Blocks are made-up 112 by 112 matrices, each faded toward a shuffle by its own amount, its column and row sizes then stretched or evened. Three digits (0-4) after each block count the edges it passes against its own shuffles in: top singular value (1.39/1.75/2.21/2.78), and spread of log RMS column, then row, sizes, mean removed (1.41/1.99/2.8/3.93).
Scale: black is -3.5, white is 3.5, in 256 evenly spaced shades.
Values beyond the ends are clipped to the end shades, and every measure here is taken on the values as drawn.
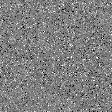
1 1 1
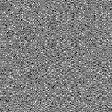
4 1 0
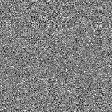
3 0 1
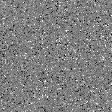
0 1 0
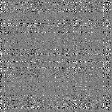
2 3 4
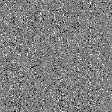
2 2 0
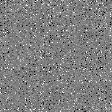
0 2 2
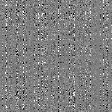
1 4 2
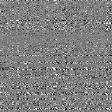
3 2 4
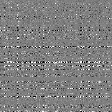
3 2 4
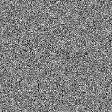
2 1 1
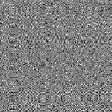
4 0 2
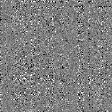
1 3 2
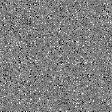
1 2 2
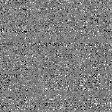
0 2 3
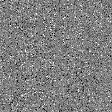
0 2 0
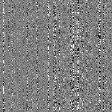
2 4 1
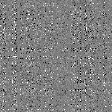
0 3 2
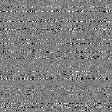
3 1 4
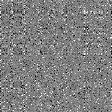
3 2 1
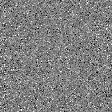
1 1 0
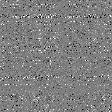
2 1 3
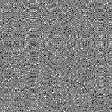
4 0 1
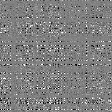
3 3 4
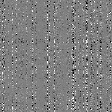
3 4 1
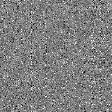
2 2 0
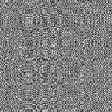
4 1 1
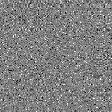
3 0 1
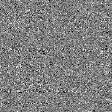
1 1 2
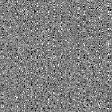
3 3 1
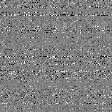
1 1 4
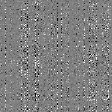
1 4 2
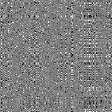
4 3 1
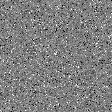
0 0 0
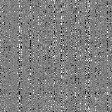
2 4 2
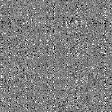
2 3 2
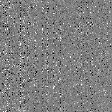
1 3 1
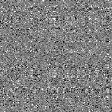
3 1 2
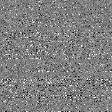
1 1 3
